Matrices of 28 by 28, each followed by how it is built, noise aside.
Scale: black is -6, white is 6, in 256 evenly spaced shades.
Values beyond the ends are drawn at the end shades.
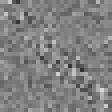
banded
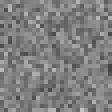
noise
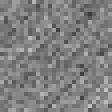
Hankel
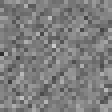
Hankel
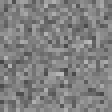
noise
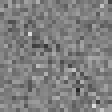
banded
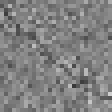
banded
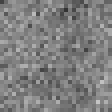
smooth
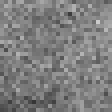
smooth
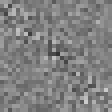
banded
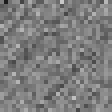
Hankel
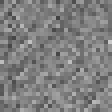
Hankel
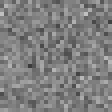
noise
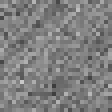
Hankel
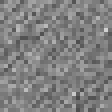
Hankel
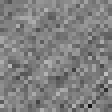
Hankel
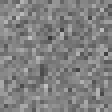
Hankel
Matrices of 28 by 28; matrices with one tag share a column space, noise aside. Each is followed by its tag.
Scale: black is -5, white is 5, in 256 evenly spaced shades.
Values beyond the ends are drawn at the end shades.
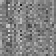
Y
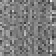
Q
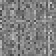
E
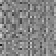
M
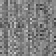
Y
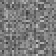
E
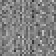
Q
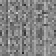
Q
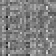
M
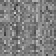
Q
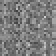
M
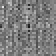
Y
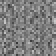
M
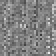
Y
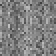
M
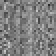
M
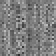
Y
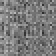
Q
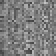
E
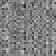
E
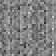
M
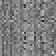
E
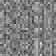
M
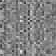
E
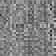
Y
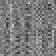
Y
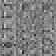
M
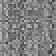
E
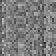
M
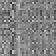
E
